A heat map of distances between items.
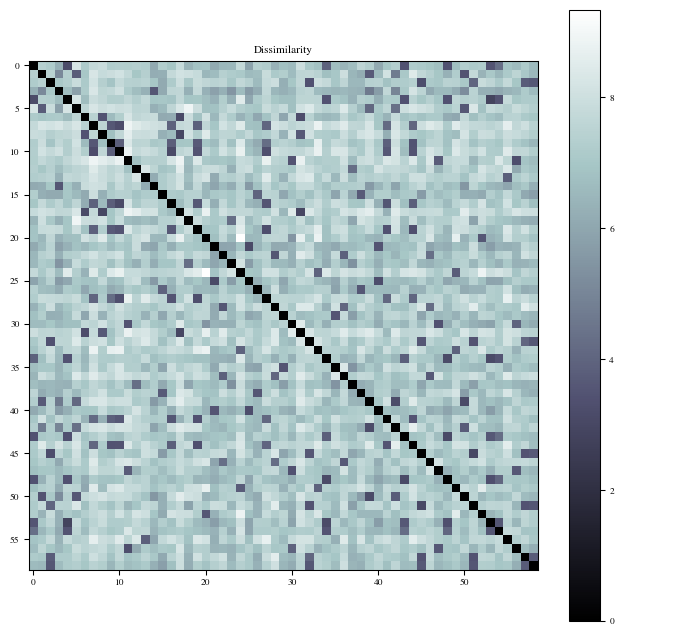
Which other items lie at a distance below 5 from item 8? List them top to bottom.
6, 17, 31
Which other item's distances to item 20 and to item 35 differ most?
29
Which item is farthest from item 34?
24
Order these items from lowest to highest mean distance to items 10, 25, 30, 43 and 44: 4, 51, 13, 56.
4, 56, 51, 13
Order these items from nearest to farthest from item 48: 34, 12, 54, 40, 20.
34, 54, 40, 20, 12
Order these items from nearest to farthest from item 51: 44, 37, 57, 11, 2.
57, 2, 37, 11, 44
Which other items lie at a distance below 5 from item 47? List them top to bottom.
11, 30, 56
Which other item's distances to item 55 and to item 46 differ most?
36
